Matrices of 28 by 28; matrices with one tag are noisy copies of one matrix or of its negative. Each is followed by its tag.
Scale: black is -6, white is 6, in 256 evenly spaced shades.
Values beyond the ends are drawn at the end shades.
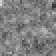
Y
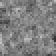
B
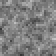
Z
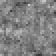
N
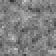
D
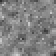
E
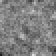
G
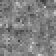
N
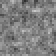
D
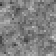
B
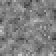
Z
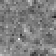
G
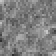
E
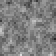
Z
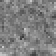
G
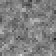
Z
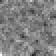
G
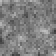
E
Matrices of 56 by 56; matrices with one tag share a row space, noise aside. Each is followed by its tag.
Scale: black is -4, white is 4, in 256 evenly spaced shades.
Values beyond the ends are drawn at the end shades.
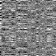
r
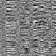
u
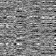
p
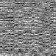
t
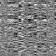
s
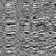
u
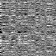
r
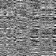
p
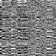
r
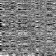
r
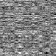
t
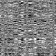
s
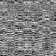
t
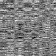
t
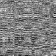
t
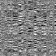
s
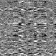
s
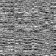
t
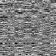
t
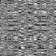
s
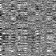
r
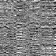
p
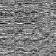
t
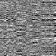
p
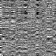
r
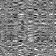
s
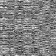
t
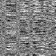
u
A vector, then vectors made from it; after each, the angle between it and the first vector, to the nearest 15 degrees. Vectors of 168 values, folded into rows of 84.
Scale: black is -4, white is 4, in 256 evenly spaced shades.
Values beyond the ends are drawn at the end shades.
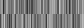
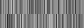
75 degrees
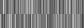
165 degrees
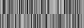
45 degrees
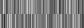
165 degrees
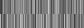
105 degrees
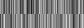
60 degrees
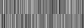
150 degrees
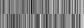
60 degrees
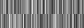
120 degrees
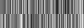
75 degrees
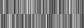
165 degrees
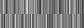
150 degrees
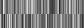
165 degrees
